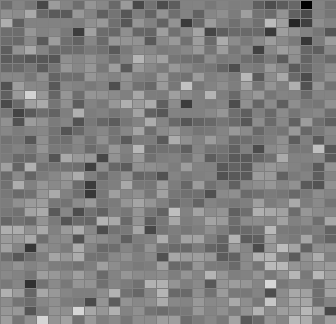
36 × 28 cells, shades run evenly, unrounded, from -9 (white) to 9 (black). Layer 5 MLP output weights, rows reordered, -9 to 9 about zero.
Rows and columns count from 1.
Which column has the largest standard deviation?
26
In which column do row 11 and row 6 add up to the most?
1
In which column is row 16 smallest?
15
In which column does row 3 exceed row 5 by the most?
25
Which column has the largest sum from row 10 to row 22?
20
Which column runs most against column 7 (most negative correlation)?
3
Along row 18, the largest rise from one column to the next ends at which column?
9
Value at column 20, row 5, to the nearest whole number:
-1
